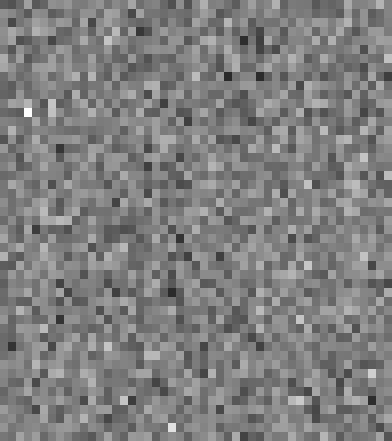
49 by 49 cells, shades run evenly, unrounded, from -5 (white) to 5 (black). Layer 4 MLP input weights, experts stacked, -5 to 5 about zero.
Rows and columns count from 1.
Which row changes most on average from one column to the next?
13
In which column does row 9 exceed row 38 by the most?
29
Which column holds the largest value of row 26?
5
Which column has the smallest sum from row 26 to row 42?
33
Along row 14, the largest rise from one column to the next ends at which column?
24
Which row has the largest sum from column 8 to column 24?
26
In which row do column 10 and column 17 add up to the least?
11
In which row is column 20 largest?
43
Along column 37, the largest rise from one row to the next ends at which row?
27
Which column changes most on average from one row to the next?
47
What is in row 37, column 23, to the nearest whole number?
1
